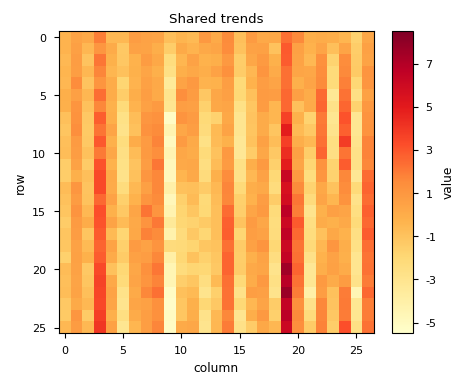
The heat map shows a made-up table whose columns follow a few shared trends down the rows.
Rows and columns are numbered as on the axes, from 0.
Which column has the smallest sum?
9
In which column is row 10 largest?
19
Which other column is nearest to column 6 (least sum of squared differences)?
16
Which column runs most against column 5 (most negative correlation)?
24
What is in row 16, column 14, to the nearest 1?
3
